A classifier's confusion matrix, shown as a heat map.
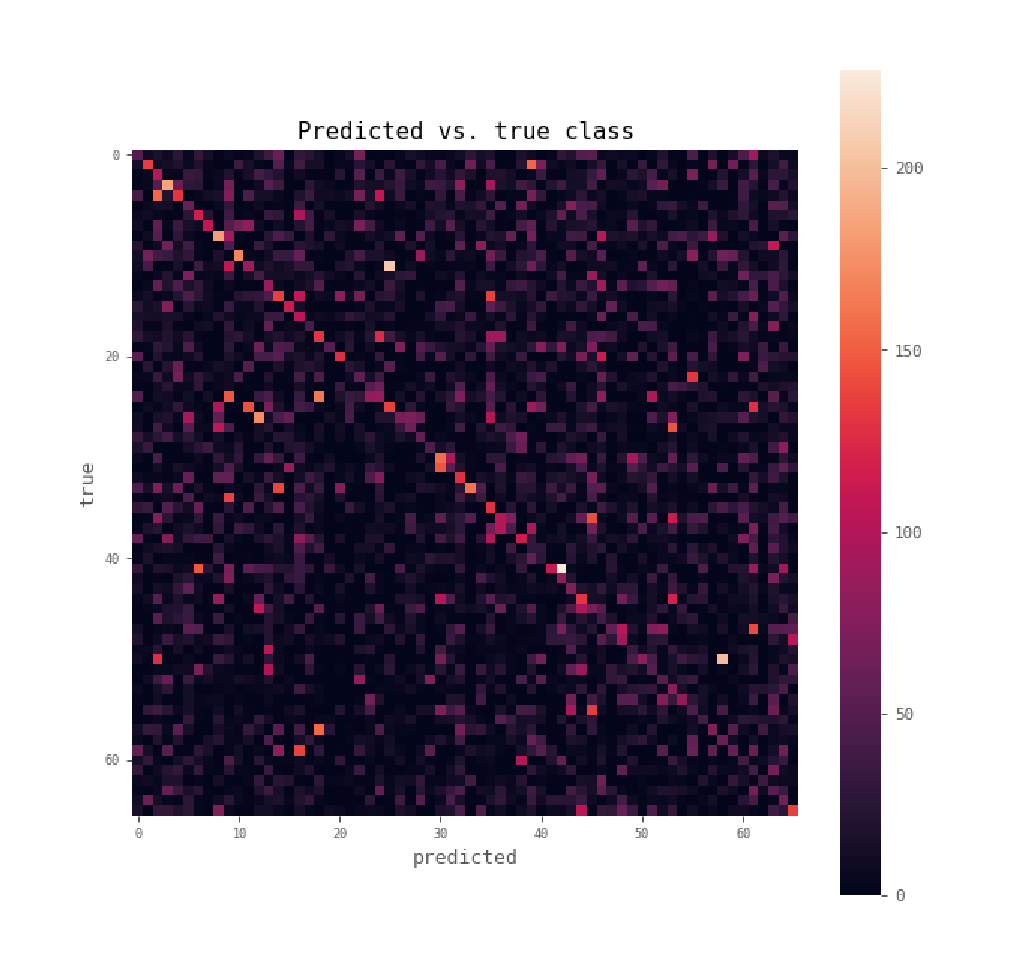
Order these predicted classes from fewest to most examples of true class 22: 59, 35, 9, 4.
9, 59, 35, 4
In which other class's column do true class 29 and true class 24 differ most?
18
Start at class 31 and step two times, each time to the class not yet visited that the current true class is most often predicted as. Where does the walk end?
49
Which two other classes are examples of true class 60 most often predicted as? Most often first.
38, 42
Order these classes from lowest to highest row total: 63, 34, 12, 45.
34, 12, 63, 45
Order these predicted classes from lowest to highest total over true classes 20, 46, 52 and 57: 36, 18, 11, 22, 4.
36, 11, 4, 22, 18
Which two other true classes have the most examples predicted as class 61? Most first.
47, 25
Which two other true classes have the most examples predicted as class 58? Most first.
50, 10
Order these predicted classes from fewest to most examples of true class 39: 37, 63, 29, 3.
29, 3, 37, 63
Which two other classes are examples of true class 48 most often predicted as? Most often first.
65, 46
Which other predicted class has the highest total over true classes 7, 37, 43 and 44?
53
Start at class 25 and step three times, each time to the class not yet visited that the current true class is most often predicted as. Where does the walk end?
63
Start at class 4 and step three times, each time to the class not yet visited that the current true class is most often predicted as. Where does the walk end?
45
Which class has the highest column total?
61
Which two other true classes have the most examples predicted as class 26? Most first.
19, 8
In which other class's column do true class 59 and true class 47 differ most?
16
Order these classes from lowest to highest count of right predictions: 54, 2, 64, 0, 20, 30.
0, 64, 54, 2, 20, 30
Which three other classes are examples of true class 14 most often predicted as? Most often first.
35, 16, 20
